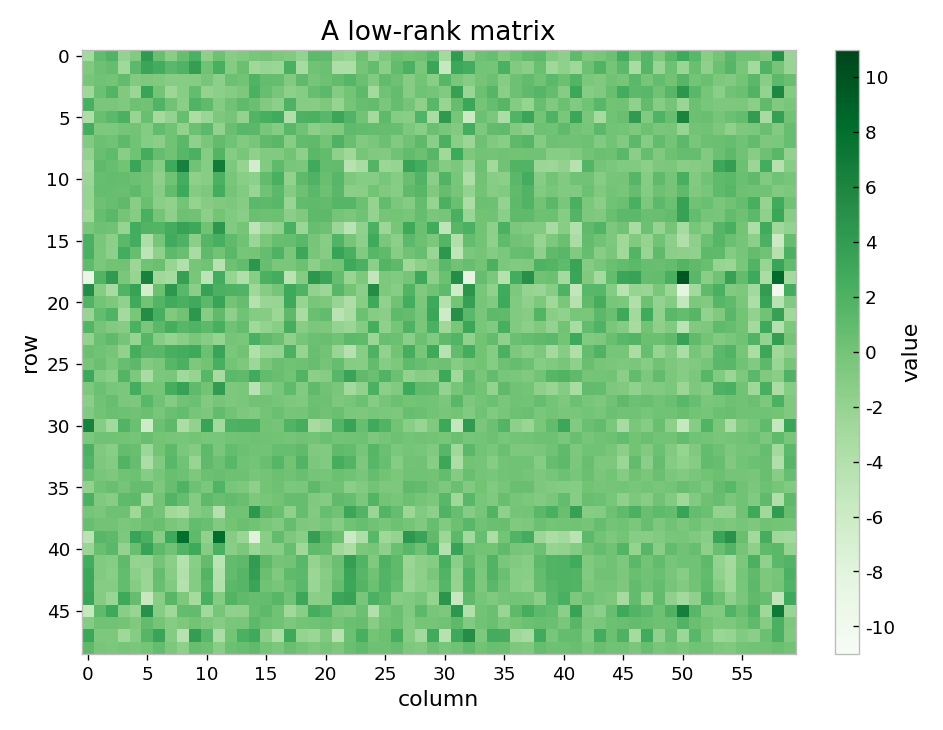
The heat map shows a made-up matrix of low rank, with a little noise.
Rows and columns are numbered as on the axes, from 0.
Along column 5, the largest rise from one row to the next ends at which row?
45
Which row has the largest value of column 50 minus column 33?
18
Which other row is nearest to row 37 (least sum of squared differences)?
17
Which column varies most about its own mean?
58
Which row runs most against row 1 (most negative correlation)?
2
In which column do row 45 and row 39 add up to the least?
0
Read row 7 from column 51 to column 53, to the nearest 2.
0 0 0
